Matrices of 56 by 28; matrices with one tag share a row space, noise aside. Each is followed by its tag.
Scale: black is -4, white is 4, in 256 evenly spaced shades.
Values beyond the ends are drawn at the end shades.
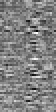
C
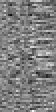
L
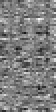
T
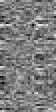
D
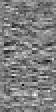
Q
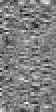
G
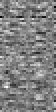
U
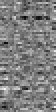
T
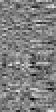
L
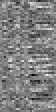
L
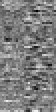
C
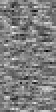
Q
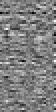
U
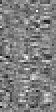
G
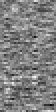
Q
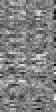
U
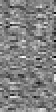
U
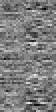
C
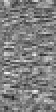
Q
